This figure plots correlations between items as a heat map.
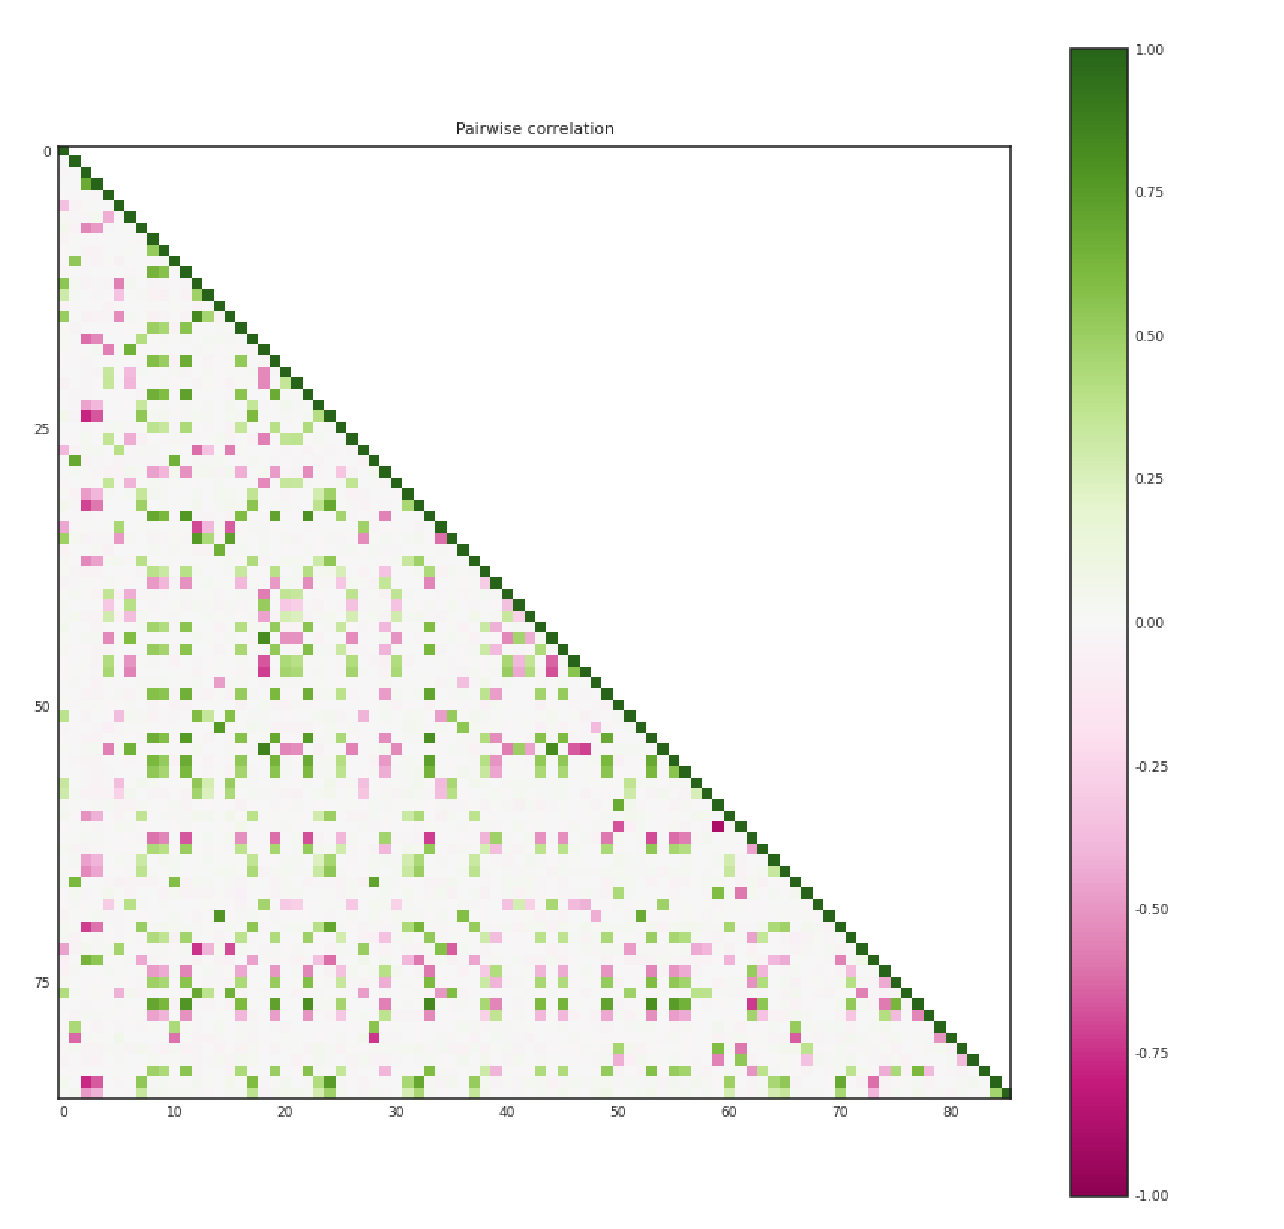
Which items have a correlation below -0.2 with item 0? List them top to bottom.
5, 27, 34, 72
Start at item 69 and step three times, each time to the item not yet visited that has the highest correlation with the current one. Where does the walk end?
36
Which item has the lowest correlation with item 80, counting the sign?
28
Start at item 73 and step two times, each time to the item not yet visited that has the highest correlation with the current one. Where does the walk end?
3
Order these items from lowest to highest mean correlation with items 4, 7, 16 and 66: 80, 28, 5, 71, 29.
80, 29, 5, 71, 28
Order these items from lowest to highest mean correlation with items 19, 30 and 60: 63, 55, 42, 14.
14, 42, 63, 55
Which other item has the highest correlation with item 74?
62
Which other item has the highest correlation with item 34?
72
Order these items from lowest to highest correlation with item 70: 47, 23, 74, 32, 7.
74, 47, 23, 7, 32
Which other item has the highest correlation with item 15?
12
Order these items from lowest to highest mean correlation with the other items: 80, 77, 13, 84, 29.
29, 80, 13, 84, 77
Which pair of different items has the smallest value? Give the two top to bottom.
59, 61
